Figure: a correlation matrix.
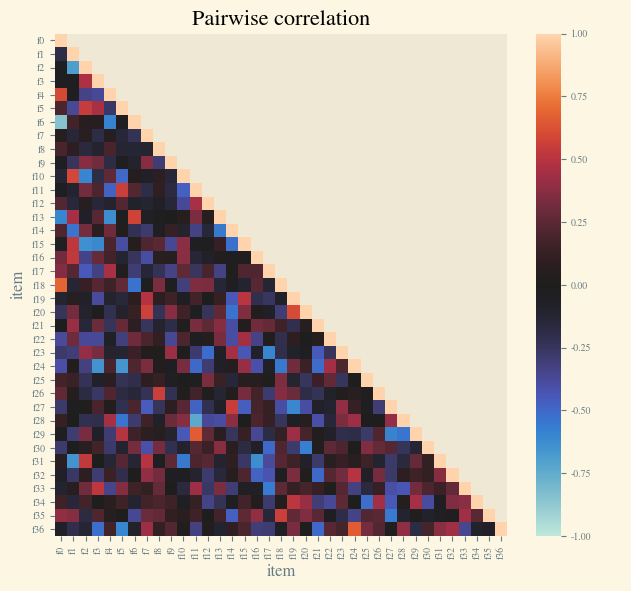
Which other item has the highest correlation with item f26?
f8
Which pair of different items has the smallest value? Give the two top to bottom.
f0, f6
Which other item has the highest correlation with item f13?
f6
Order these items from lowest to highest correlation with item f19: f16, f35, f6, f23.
f16, f23, f6, f35
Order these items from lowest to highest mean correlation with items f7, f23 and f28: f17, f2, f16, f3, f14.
f17, f16, f3, f2, f14
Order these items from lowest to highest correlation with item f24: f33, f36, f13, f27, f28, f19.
f33, f13, f27, f19, f28, f36
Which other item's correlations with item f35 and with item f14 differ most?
f27
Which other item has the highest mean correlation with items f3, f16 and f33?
f35
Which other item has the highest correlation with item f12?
f11
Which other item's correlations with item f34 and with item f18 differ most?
f25
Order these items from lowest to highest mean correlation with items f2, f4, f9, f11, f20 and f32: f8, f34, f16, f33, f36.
f16, f8, f36, f33, f34
